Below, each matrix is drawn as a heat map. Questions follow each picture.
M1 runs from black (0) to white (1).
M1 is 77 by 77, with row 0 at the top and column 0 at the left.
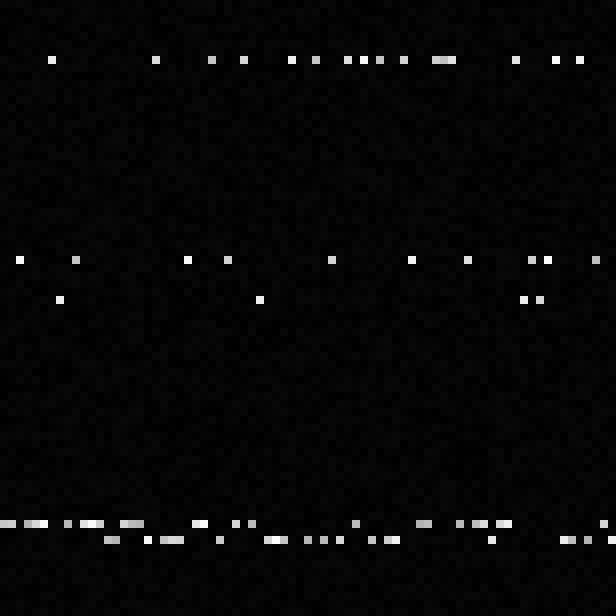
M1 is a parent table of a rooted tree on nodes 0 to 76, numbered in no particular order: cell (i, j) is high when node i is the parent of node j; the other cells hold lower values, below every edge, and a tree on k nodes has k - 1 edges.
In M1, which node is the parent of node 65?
37
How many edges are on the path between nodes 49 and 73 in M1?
2
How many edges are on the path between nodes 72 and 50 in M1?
2
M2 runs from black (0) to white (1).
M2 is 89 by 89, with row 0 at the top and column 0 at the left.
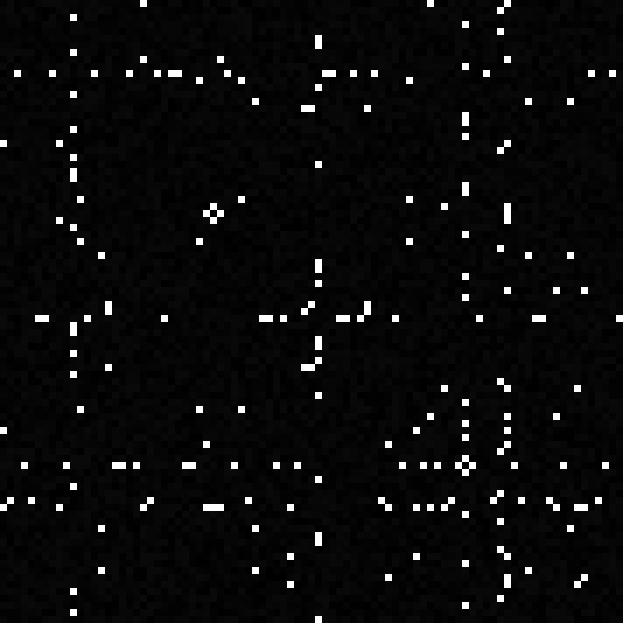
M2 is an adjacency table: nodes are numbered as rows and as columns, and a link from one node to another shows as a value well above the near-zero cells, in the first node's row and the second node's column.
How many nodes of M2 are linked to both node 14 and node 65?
0
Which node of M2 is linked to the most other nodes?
node 66
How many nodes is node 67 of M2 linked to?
1
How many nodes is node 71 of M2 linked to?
10
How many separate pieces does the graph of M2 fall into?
8
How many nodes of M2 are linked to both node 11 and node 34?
2
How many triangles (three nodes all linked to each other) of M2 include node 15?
3
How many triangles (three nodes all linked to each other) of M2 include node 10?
0
